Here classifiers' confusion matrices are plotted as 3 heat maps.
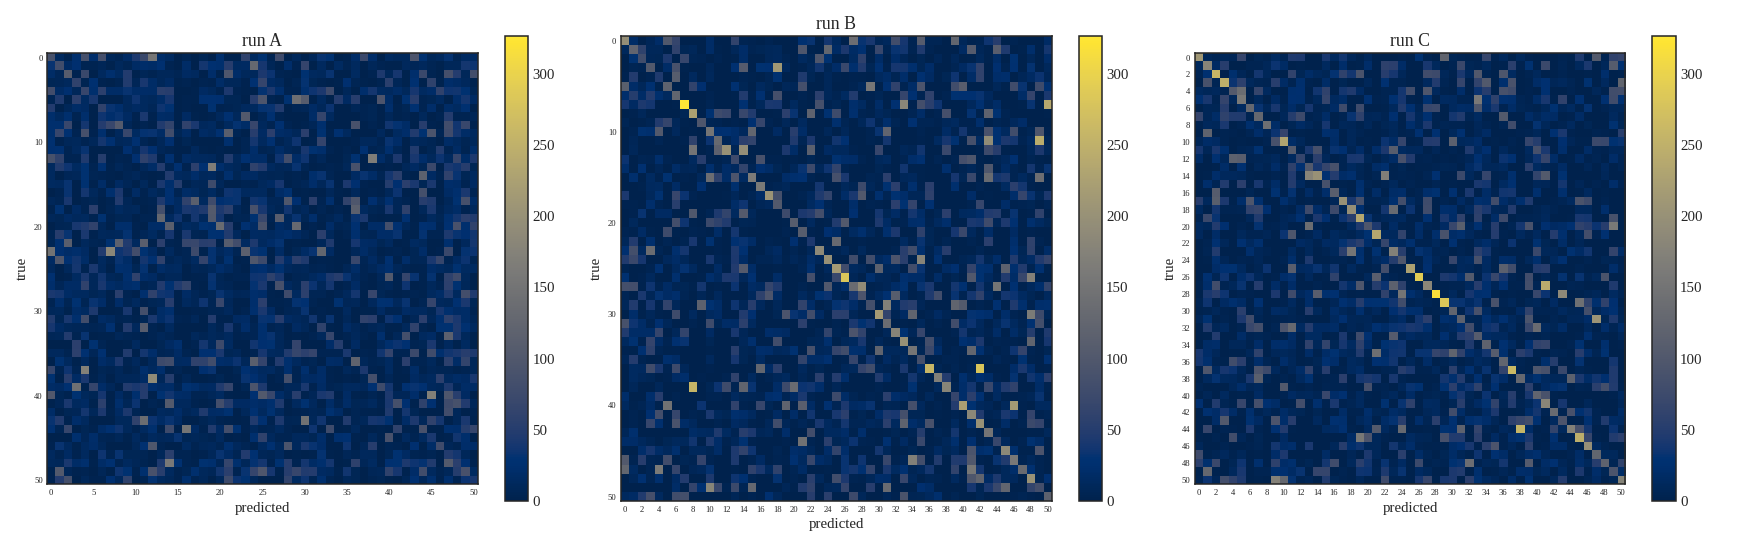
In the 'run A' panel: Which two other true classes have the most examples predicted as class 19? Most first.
13, 18
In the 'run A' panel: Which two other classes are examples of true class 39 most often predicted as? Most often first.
3, 24
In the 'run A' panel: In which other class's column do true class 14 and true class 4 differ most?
44
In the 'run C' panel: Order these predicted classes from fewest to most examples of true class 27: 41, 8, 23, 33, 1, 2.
8, 1, 33, 2, 23, 41
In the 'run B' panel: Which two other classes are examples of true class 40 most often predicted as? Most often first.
46, 5
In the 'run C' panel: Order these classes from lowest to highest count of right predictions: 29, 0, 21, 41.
41, 0, 21, 29
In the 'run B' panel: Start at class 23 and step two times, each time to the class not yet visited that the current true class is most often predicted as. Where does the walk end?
18
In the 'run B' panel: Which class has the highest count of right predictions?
7
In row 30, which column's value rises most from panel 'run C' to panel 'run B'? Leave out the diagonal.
48
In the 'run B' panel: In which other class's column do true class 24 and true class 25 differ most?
35
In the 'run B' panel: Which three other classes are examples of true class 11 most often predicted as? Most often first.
49, 43, 41
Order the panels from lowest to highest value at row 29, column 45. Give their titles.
run B, run A, run C
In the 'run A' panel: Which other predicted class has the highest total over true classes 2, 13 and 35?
19
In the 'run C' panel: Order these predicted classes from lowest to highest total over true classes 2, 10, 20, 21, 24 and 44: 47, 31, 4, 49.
4, 47, 49, 31
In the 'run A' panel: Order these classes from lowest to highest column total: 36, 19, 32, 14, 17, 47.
17, 32, 36, 19, 14, 47
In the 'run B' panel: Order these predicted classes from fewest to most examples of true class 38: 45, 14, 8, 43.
45, 43, 14, 8
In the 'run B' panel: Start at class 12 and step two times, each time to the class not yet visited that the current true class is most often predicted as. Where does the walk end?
43
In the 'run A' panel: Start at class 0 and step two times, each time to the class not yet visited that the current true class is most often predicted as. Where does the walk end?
38
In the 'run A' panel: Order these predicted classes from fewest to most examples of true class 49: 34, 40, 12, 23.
34, 23, 40, 12
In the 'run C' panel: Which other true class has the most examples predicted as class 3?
43
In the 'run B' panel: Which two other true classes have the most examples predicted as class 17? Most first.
28, 27
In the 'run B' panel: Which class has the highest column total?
41
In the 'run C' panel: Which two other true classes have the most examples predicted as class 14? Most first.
28, 11
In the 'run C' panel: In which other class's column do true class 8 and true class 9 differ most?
1
